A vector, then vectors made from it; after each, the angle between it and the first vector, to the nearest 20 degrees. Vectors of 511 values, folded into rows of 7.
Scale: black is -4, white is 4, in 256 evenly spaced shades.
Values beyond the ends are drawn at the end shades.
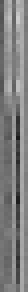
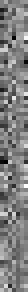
80 degrees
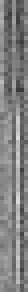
160 degrees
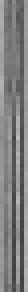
140 degrees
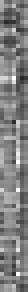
120 degrees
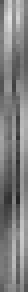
40 degrees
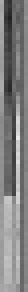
140 degrees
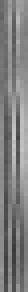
60 degrees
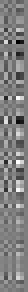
100 degrees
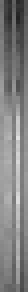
140 degrees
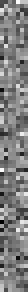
80 degrees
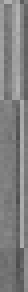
60 degrees
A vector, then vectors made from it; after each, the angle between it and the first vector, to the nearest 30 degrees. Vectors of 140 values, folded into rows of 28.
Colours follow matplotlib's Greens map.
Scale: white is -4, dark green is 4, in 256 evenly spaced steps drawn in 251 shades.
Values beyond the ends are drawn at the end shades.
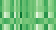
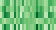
150 degrees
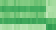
90 degrees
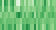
90 degrees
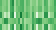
30 degrees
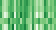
30 degrees
